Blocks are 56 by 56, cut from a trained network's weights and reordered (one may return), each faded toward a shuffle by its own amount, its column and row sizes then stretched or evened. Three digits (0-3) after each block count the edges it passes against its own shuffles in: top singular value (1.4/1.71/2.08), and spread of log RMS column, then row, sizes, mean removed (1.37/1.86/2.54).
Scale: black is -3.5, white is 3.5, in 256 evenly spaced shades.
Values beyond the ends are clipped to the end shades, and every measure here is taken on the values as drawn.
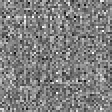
1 0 1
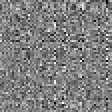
2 2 1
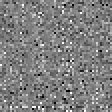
0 3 1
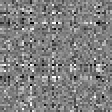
3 3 2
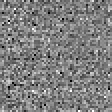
0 2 1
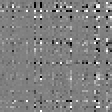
3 3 3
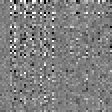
3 3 2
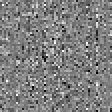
0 3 0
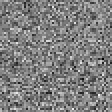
3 0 1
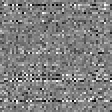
3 1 3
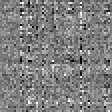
1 3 1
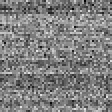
2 0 0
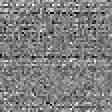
2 2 2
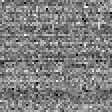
2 2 0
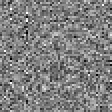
2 1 0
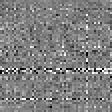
3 1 3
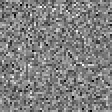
0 0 0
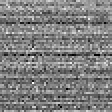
3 0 2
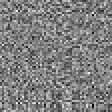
3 0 1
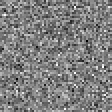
1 0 0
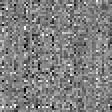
1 3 1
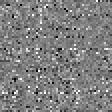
0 2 2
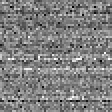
2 0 2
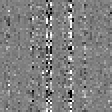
3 3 1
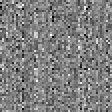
2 3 0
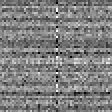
3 2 1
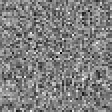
2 0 1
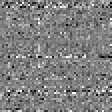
2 1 3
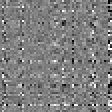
3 3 2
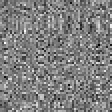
3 2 0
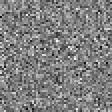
0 1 1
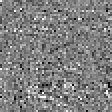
1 2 2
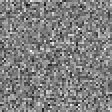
0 0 0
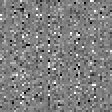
0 3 0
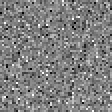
0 1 0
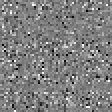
0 2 2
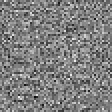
3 0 0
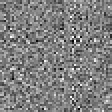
3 2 1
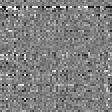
3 1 3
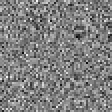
2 0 1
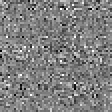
1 1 2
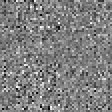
0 2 2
